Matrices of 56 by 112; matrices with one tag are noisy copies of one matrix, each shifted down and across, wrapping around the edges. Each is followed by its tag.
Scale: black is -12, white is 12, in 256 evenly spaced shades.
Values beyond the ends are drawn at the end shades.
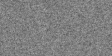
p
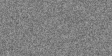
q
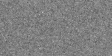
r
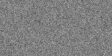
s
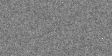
q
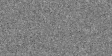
q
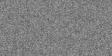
q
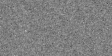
p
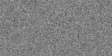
s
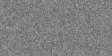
q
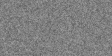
s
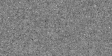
r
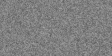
s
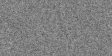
p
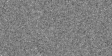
p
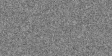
q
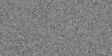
s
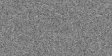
s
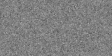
s
